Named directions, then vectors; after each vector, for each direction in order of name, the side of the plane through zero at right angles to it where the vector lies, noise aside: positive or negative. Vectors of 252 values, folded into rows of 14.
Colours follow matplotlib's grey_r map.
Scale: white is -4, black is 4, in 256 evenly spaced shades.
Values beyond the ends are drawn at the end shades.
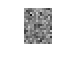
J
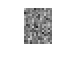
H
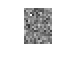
positive, negative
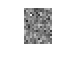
positive, negative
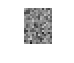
positive, positive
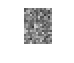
negative, negative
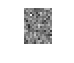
positive, negative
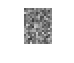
negative, negative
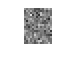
positive, negative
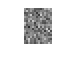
positive, negative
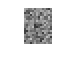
positive, positive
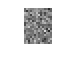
negative, positive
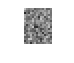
positive, positive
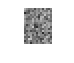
positive, positive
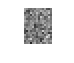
positive, positive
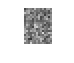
negative, negative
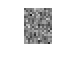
negative, positive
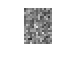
negative, negative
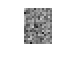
positive, positive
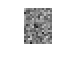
positive, positive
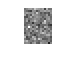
negative, positive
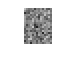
positive, positive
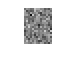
negative, positive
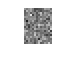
positive, negative
